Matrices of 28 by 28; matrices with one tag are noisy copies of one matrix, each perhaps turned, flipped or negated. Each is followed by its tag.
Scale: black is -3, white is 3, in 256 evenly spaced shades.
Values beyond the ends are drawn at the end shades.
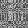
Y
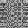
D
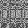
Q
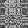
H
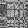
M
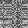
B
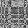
M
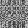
D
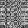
D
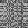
D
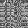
D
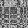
M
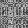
Y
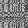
B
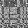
M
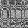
Q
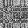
H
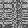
B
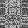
H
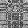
H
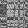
M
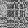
M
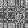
H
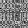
Y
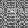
Y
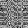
D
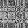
H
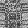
H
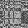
M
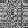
D
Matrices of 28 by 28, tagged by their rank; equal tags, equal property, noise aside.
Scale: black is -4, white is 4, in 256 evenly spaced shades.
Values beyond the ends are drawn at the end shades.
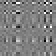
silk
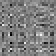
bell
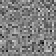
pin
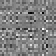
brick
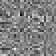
pin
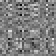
bell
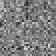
pin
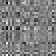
bell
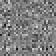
pin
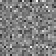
pin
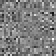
pin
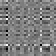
silk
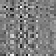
bell
